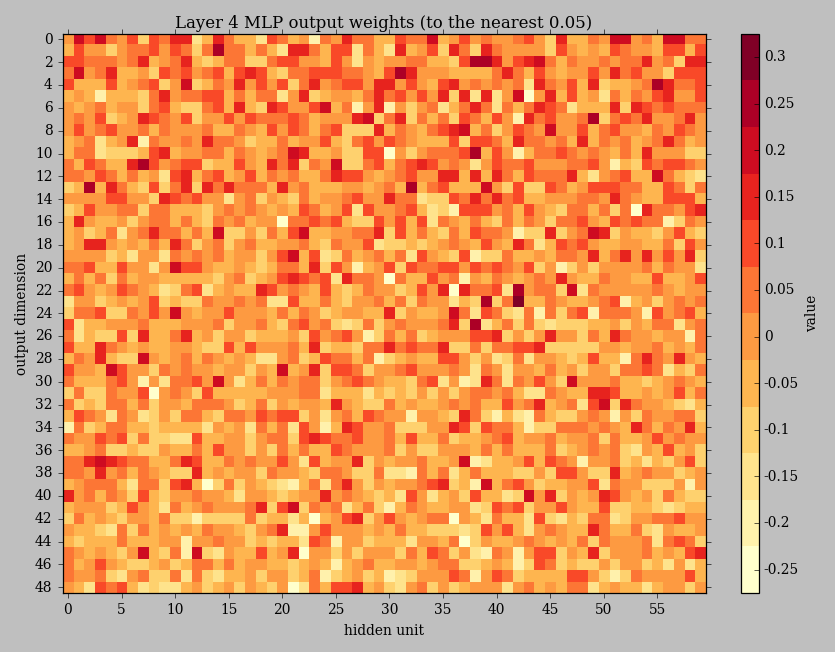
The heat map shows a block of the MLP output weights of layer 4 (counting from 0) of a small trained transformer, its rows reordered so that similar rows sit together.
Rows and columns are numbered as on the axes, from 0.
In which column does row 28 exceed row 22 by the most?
36
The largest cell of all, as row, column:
23, 42
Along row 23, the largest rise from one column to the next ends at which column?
39
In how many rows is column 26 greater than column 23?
20
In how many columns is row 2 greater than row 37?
29
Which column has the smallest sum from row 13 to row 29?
44
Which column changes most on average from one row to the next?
38
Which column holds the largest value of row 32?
50
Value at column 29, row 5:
0.15
